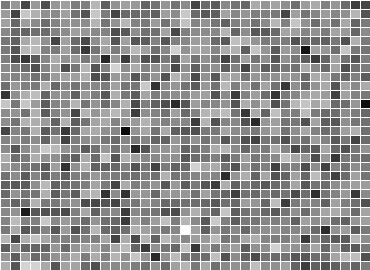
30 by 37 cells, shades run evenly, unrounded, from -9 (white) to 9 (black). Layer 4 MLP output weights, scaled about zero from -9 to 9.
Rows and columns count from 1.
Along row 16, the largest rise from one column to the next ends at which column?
7
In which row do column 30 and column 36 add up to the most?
22
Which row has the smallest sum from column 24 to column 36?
12
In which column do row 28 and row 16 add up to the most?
36
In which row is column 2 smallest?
25
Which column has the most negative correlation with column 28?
20
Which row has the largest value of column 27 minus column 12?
8
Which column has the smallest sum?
4
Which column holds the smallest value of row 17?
5
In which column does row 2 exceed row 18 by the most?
29
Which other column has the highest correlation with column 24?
11
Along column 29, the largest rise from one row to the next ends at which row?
10
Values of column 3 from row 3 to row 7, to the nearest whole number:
-2 2 -3 -4 5
